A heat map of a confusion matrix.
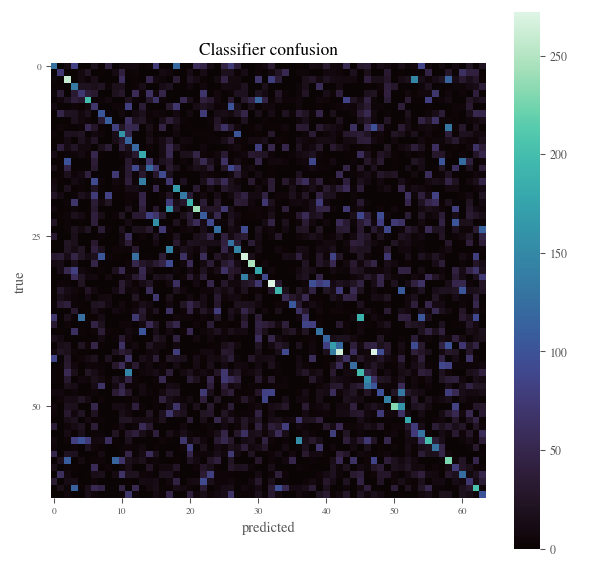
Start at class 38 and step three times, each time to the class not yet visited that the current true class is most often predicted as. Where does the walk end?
11
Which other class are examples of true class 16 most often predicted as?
9
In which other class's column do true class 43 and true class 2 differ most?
53
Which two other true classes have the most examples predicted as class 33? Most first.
62, 54
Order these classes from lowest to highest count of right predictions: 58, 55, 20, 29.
20, 55, 58, 29
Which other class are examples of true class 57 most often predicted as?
26
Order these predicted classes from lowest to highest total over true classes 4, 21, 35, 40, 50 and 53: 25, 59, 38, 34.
38, 25, 34, 59
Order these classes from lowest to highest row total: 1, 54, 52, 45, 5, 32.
1, 52, 54, 45, 5, 32
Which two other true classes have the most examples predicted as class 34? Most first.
42, 53
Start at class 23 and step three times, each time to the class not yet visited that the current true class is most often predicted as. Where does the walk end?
60
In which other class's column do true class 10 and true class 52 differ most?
27
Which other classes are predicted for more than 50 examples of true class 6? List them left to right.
11, 18, 26
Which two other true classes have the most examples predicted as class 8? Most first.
19, 55
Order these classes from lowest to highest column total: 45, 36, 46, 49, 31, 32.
31, 36, 49, 32, 46, 45
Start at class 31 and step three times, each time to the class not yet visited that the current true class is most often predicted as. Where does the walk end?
30
